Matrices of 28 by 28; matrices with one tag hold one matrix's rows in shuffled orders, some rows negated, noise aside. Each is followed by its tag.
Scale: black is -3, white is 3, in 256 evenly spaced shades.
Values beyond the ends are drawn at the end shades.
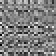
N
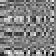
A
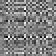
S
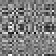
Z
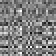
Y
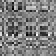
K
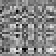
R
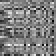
A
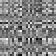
Y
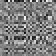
S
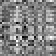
R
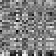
R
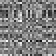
Y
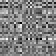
Y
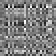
S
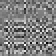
S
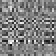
Z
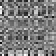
N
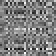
S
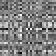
Y
